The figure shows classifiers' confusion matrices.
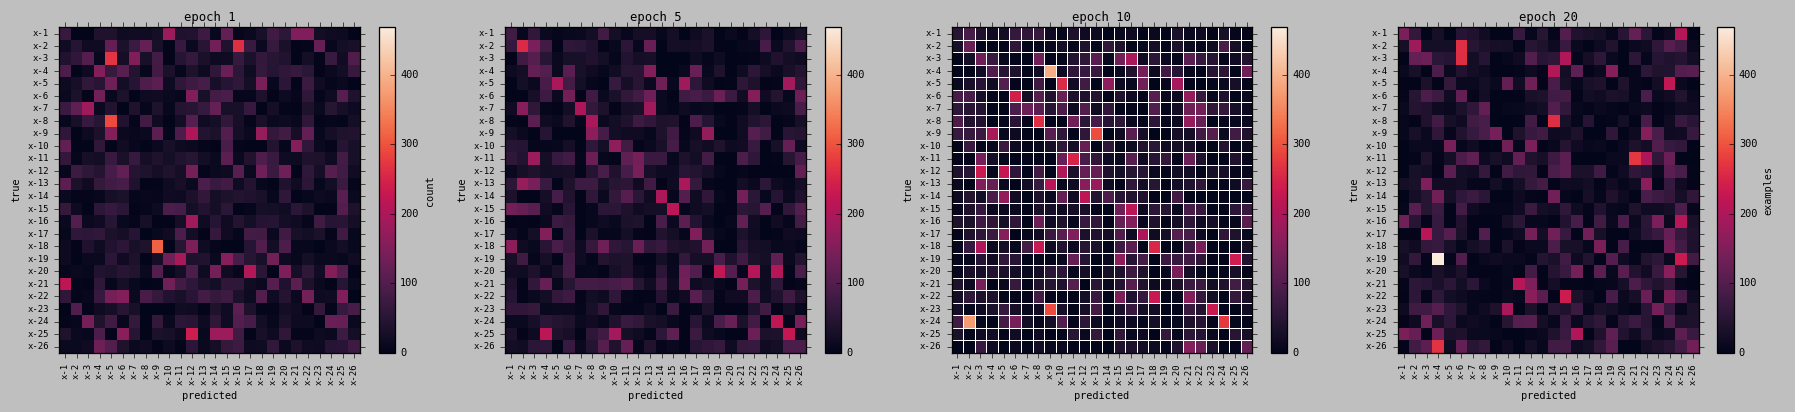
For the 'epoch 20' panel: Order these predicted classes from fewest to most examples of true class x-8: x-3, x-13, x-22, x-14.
x-13, x-3, x-22, x-14
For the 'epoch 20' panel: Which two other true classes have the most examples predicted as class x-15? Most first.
x-22, x-3
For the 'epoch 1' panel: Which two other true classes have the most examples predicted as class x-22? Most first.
x-1, x-9
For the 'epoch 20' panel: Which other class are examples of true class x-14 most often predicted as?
x-4
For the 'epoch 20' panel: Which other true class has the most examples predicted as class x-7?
x-11
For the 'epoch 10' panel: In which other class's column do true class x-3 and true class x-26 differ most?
x-16
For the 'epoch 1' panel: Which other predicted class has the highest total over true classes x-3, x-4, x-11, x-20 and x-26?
x-5
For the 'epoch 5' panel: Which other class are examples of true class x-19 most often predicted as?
x-24
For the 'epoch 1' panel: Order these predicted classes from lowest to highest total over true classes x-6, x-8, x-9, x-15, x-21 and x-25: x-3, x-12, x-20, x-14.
x-3, x-20, x-14, x-12
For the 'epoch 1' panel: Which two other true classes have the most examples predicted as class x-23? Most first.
x-2, x-16
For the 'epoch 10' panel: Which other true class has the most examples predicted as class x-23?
x-9
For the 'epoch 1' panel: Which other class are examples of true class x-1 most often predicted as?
x-10
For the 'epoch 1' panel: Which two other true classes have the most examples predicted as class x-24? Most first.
x-20, x-12
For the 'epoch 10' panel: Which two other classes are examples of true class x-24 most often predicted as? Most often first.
x-2, x-6
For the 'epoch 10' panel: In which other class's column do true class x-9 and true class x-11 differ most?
x-13
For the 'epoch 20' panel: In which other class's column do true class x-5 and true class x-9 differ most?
x-24
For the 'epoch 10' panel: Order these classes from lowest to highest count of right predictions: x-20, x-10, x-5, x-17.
x-10, x-5, x-20, x-17
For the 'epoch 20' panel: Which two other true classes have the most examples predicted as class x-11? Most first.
x-21, x-24
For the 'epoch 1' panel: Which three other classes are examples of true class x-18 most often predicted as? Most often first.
x-9, x-12, x-20
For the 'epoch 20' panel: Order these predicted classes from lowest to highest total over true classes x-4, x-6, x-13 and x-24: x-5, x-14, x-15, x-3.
x-5, x-15, x-14, x-3
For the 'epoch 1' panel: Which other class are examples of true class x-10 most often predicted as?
x-21
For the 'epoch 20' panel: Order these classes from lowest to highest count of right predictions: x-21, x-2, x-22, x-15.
x-15, x-21, x-22, x-2
